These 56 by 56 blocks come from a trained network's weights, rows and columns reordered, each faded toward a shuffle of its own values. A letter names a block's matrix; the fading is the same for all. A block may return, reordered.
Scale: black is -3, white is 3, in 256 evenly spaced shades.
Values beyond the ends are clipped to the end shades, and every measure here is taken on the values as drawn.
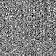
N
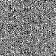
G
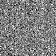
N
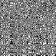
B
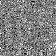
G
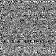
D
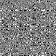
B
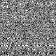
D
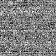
D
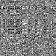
B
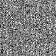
G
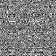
D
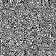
G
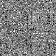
G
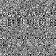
B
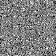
G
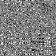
B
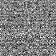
D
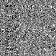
G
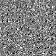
G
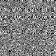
B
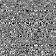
B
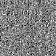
N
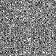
N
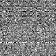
D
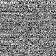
D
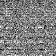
D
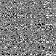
B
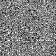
N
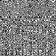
B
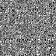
G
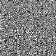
G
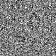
N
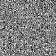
G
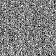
N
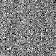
G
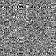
B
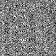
G
